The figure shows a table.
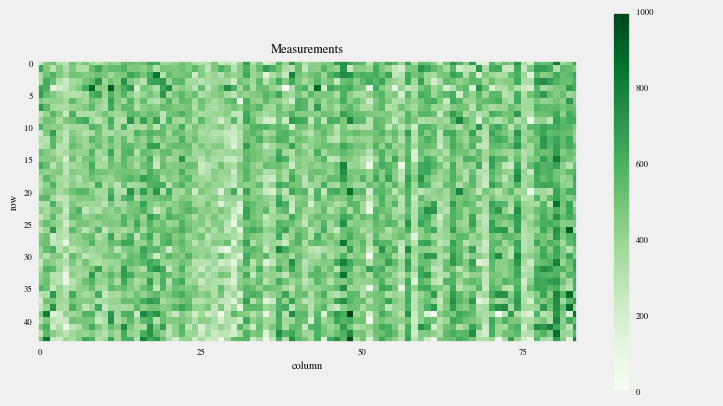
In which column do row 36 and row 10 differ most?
68
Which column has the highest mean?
80
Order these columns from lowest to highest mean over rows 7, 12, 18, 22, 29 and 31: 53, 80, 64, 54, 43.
43, 54, 53, 64, 80
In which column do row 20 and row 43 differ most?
82
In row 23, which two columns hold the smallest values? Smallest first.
51, 31
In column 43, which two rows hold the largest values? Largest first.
4, 7
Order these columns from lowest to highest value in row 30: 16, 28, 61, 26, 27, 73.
73, 27, 26, 28, 16, 61
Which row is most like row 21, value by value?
14
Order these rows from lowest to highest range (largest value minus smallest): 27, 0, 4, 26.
27, 0, 26, 4
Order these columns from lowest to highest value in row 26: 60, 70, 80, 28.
28, 60, 70, 80
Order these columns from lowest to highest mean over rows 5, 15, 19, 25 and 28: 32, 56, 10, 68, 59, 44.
56, 10, 68, 32, 44, 59
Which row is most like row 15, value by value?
12
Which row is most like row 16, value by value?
35
